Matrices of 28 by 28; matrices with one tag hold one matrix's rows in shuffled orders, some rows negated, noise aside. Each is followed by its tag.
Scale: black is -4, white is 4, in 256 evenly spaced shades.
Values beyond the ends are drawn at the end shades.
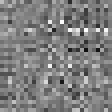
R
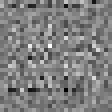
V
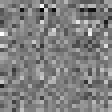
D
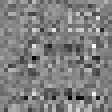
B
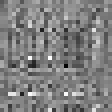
V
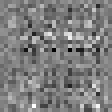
B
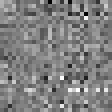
R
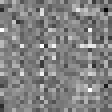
D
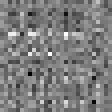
V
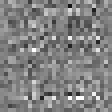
B
